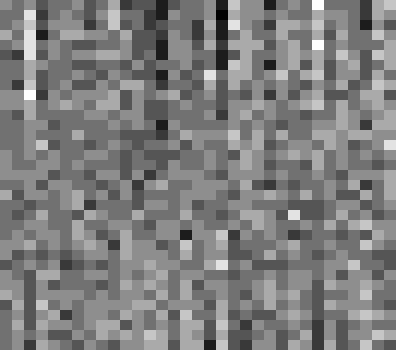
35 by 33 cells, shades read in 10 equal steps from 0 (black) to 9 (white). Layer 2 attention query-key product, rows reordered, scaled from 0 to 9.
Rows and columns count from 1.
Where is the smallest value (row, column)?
2, 19
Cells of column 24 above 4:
16
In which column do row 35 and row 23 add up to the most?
31
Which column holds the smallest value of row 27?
6
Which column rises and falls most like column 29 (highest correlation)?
21
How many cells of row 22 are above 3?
26
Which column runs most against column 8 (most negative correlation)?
20
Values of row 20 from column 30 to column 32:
3 6 4
